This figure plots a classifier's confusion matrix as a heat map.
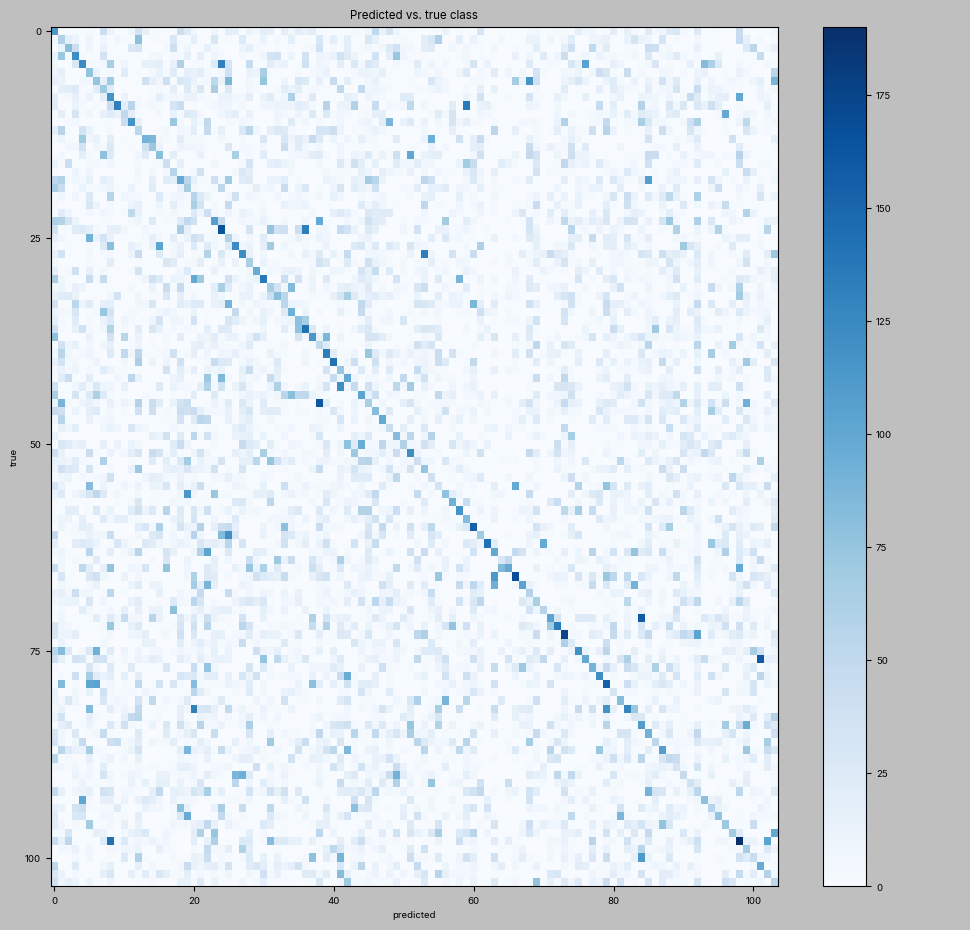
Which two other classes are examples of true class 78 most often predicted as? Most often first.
42, 5
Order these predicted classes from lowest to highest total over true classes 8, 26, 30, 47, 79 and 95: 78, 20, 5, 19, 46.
78, 46, 19, 5, 20
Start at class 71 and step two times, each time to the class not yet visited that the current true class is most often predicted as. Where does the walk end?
99
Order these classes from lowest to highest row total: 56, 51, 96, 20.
20, 96, 56, 51
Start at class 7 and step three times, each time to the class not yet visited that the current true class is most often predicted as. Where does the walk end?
97
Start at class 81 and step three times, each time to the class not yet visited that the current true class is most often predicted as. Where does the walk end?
0
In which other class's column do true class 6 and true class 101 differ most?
68
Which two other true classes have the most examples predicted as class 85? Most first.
18, 92
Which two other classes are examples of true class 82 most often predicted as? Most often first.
20, 79
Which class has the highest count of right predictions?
98
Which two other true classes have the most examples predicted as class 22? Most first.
63, 67
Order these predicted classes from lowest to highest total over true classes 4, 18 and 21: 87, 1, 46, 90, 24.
87, 90, 1, 46, 24
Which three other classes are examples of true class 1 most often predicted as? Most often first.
12, 55, 98
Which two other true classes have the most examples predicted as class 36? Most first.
24, 35
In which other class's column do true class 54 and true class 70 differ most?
17
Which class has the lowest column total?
64
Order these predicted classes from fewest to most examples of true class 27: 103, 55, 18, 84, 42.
55, 18, 84, 42, 103
